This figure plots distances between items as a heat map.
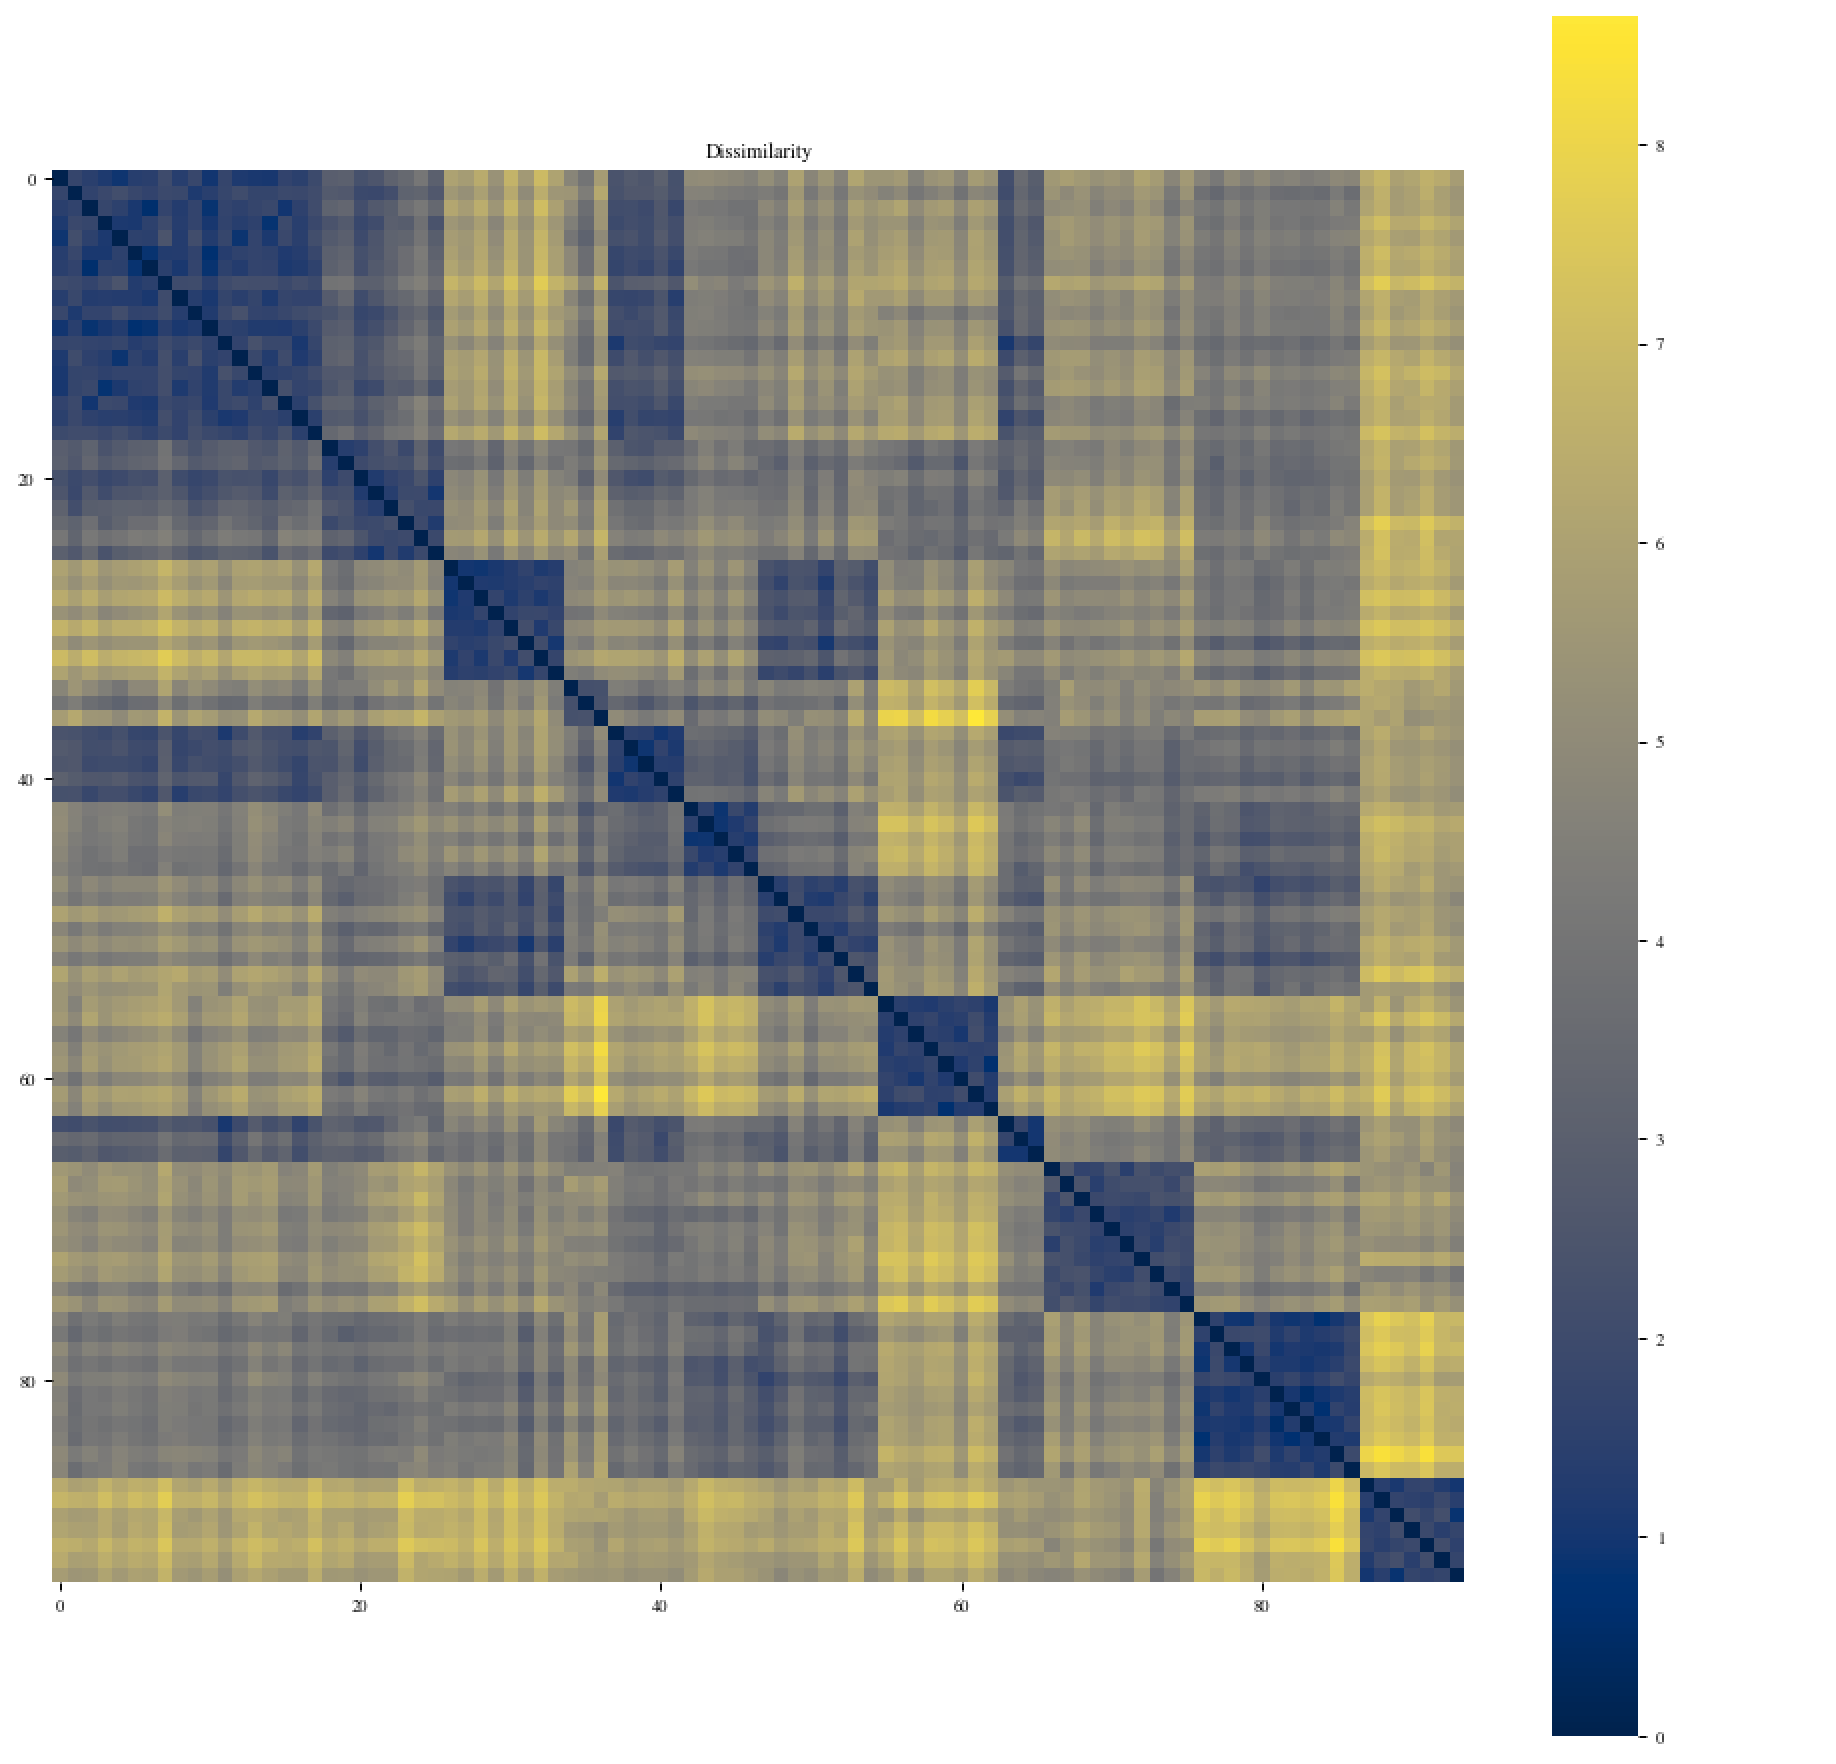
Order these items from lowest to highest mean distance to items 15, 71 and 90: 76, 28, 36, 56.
36, 76, 28, 56
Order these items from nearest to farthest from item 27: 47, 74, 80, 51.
51, 47, 80, 74
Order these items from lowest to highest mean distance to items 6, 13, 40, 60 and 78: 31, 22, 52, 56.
22, 52, 31, 56
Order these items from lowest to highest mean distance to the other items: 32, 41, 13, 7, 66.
41, 13, 7, 66, 32
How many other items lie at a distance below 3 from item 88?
6
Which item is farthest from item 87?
85
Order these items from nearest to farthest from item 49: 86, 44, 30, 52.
52, 30, 44, 86
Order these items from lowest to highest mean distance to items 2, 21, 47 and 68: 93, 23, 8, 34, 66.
8, 23, 66, 34, 93
